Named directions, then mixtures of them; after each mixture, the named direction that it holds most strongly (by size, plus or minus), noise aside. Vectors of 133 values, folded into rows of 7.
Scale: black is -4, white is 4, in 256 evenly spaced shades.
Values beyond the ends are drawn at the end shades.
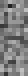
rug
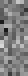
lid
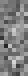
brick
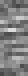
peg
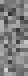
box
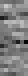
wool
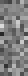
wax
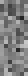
box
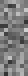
rug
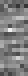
peg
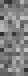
wax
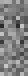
wax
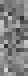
box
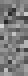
box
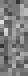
lid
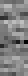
wool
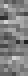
wool
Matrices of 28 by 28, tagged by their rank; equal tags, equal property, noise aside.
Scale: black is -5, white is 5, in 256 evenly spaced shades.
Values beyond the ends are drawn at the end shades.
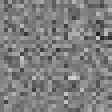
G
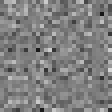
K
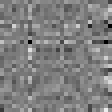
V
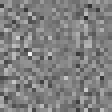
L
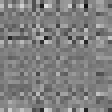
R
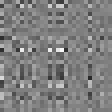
R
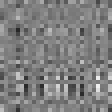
R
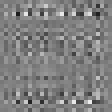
R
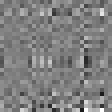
R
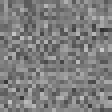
L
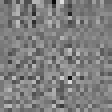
K
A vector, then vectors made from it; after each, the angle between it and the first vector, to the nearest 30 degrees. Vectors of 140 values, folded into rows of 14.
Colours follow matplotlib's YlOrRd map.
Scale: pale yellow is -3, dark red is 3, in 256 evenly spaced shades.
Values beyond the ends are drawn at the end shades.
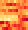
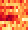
150 degrees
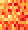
60 degrees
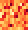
90 degrees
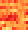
150 degrees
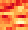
90 degrees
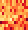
60 degrees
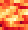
60 degrees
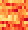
30 degrees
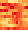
90 degrees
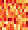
120 degrees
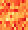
60 degrees
